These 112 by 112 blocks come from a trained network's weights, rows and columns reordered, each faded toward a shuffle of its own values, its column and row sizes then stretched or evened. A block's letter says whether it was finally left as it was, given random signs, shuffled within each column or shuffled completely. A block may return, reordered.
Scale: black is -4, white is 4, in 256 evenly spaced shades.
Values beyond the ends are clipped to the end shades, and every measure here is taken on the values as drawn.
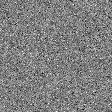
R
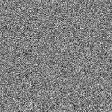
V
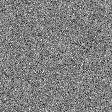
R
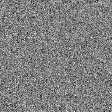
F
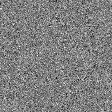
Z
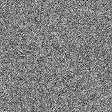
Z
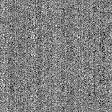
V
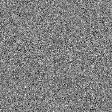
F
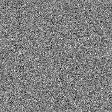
F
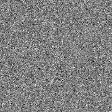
F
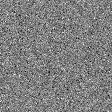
R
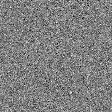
Z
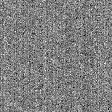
Z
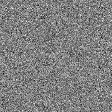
F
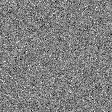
R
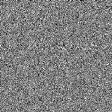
V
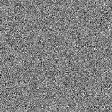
V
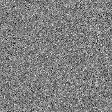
Z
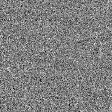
F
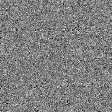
F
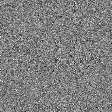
F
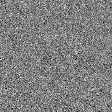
F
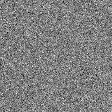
Z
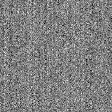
V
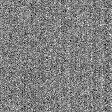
Z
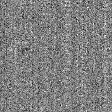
V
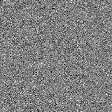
V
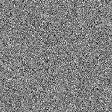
V
